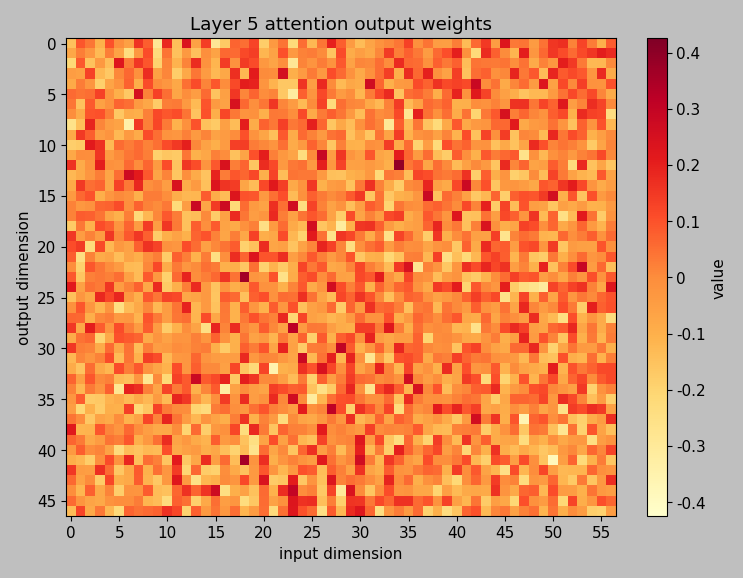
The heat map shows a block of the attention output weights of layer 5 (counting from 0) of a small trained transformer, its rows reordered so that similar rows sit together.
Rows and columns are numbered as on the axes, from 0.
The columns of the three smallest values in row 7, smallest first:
35, 56, 42
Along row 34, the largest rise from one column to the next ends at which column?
6
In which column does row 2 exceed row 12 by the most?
52
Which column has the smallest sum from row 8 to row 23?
33
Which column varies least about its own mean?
4
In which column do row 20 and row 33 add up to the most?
13
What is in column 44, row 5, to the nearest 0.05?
0
